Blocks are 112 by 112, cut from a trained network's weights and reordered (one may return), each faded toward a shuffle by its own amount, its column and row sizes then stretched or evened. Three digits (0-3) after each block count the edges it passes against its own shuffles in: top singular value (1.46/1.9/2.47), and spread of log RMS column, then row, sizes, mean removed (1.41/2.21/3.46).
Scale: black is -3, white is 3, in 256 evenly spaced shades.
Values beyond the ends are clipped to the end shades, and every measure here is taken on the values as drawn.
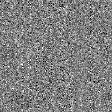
0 2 0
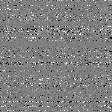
0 1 3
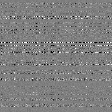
2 1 3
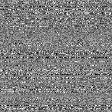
0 0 3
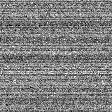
3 0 1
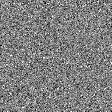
0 0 1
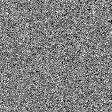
0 1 0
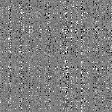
0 3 2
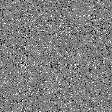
0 1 1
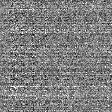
2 2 1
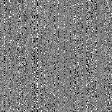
0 3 0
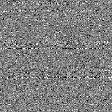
2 0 2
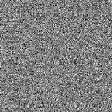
2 0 1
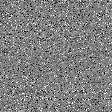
0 0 1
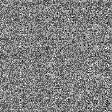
0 2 0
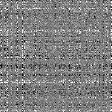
2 3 2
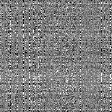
2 3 0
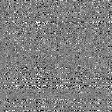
0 2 3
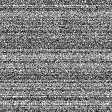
3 0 1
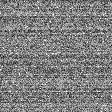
2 0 0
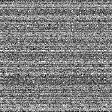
3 1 1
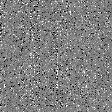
0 2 1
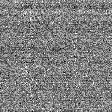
1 1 0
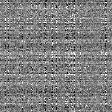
3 3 1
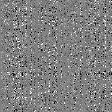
1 3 1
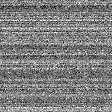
3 0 2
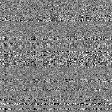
2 1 3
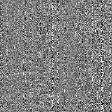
0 3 1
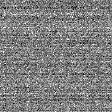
2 2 1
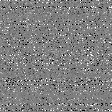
0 0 3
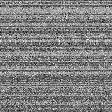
3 0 0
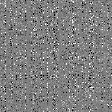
1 3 1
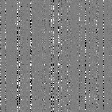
2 3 1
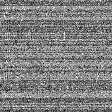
3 1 0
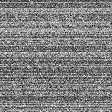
3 0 0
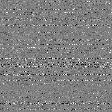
1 0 3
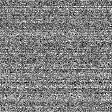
2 1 1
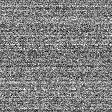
2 0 1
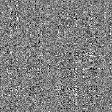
1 2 2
